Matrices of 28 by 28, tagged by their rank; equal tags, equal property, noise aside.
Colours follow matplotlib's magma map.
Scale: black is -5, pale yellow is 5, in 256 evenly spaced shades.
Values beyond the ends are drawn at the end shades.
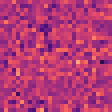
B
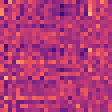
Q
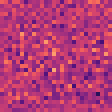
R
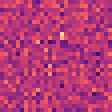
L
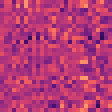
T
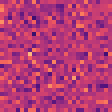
R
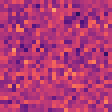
B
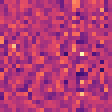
Q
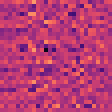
Q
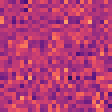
L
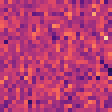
B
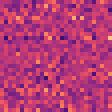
R
